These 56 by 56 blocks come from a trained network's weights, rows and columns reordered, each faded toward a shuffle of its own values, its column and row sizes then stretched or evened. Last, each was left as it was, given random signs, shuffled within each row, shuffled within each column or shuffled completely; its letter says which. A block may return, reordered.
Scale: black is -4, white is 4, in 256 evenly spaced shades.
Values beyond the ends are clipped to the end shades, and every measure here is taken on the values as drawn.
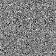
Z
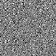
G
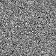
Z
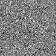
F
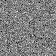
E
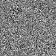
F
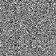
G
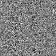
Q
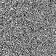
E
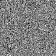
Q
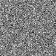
Z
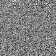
F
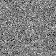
Z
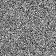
E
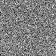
E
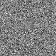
Z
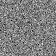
E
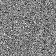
E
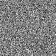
Z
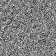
E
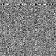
G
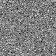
E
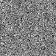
F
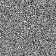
F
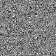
Q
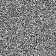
Q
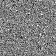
E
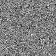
Z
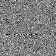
Z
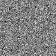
F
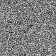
F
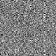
G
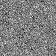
E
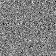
Z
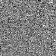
F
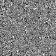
F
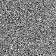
Q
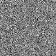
F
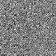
F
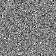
F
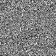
F
